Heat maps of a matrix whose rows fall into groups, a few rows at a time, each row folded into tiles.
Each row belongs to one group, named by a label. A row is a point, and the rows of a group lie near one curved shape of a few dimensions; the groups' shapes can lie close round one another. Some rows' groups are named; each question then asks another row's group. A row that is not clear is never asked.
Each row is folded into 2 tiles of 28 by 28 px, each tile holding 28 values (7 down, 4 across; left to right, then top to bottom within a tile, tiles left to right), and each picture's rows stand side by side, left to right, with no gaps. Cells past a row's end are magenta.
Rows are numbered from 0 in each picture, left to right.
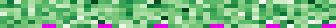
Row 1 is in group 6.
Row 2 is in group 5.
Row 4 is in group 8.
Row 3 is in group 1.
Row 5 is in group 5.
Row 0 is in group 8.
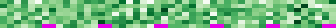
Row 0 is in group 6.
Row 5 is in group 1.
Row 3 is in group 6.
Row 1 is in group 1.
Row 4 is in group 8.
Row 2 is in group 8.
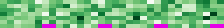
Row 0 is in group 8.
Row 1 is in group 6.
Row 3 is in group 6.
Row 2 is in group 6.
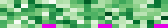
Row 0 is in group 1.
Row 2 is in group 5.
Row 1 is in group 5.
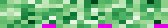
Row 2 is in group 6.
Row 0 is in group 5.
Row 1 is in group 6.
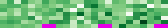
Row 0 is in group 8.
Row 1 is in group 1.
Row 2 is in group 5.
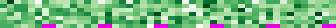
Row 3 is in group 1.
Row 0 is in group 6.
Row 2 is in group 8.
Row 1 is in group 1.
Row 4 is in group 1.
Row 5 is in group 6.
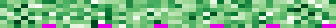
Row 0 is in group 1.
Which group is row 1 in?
8
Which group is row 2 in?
6
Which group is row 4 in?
6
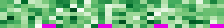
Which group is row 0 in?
8
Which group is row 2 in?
6
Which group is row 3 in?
5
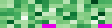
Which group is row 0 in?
6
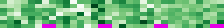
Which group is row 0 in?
5
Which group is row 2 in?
5
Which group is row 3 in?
1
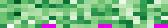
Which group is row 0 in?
5
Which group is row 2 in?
5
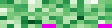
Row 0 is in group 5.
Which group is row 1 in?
6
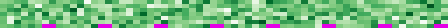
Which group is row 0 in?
1
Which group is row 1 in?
1
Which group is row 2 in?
5
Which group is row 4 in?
5
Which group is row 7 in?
5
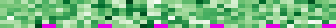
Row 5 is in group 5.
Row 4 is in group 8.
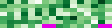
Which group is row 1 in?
1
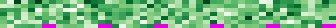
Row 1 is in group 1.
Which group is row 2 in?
5
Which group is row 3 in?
6
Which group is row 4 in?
6
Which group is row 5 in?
5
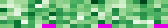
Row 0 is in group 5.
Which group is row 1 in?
6
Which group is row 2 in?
5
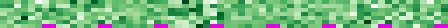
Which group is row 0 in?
6
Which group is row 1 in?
6
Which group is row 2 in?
8
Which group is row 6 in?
5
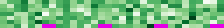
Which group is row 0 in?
6
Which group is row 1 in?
1
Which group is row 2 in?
1
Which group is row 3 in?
6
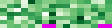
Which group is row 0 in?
1
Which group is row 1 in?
6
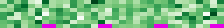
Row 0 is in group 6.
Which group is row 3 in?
6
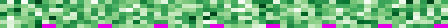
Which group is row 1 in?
6
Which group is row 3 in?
6
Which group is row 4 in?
1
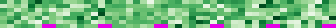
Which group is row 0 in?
6
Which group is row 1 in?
6
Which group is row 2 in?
8
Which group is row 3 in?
5
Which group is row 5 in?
5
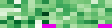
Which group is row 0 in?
8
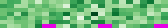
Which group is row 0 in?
8
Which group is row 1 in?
6
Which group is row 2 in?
8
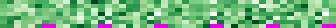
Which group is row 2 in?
6
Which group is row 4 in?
5
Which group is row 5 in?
6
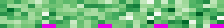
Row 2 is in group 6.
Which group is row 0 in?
8
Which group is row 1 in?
1
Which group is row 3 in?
5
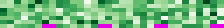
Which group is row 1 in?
5
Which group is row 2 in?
5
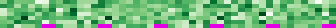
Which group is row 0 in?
6
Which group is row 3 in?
5
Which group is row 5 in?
8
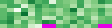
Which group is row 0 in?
1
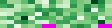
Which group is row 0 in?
6
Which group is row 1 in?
6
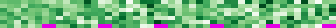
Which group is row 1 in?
5
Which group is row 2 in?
1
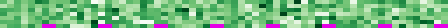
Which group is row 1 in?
8
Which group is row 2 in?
5
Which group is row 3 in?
1
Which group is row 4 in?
1
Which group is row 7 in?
5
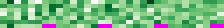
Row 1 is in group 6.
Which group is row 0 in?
8
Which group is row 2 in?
6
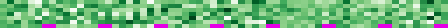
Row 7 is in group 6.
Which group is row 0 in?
6
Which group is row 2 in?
8
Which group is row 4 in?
5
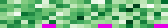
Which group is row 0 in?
5
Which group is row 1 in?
6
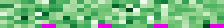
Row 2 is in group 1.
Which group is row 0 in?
6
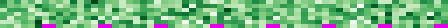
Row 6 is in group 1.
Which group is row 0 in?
8
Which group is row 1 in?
6
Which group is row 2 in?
5
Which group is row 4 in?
5
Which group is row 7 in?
6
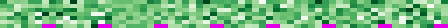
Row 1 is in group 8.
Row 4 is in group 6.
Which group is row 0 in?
6
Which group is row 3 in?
6
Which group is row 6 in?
6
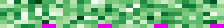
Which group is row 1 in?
6
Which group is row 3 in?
6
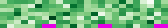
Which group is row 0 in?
5
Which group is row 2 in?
6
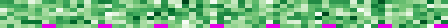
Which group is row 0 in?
5
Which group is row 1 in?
1
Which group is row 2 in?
6
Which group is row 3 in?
1
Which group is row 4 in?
1
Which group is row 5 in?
6
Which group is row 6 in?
1
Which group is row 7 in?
5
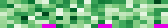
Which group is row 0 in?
6
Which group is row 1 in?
1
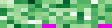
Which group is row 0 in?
5
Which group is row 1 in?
8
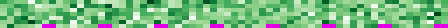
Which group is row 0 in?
5
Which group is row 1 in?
1
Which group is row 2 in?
6
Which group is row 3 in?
6
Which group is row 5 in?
1
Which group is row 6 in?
1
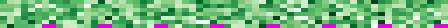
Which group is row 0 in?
5
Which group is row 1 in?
5
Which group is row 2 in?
5
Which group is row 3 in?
5
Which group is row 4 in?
5
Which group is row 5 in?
1
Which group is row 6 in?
8
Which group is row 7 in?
6
